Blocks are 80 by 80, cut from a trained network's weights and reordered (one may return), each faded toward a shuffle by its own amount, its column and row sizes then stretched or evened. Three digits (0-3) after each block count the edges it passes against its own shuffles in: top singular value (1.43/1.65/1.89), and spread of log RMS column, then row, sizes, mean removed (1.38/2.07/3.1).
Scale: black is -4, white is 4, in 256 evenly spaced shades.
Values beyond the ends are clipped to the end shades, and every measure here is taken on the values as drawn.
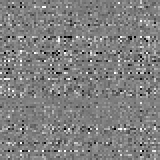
1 2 3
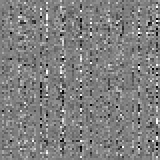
1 3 1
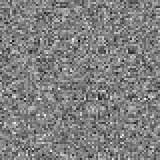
3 0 2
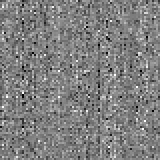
1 2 1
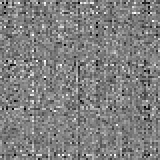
2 1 2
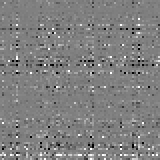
3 2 3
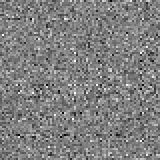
1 1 2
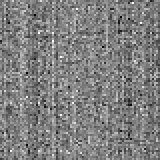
3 1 1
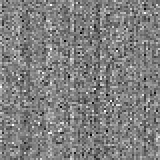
2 1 0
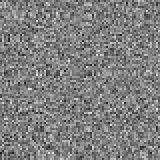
3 0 1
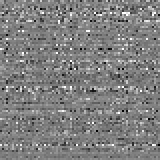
1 1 3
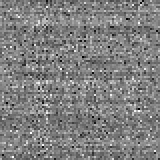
2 1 0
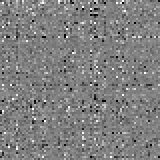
0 2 2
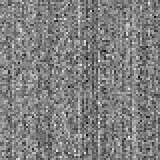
3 1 0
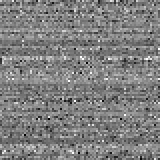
3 0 2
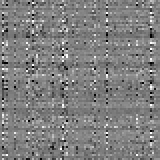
3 3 1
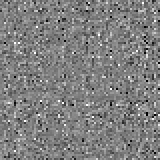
0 2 2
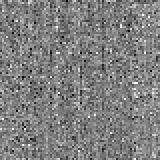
1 1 1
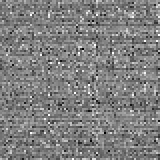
2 1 1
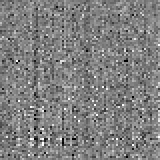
2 1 2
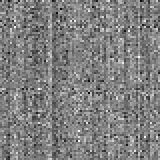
3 0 2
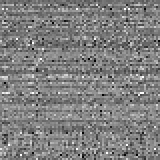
3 1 2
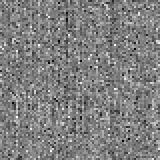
1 1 0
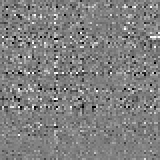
1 2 3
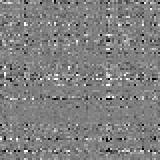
2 2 3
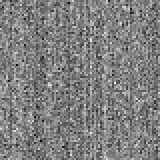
2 0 0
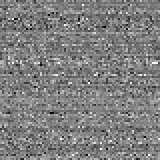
1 0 2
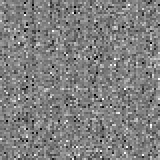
0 2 1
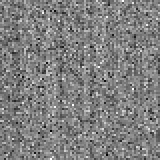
1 0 0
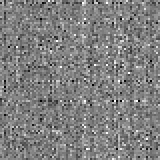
2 1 2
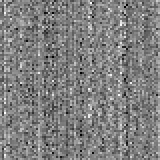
3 2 0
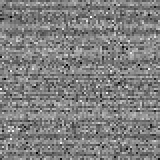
3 0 0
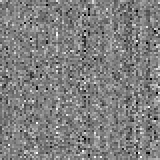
1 2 0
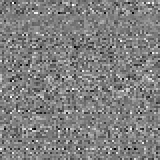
1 0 3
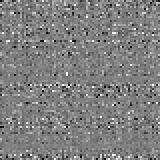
0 1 3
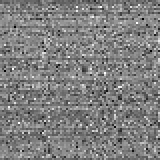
2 1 0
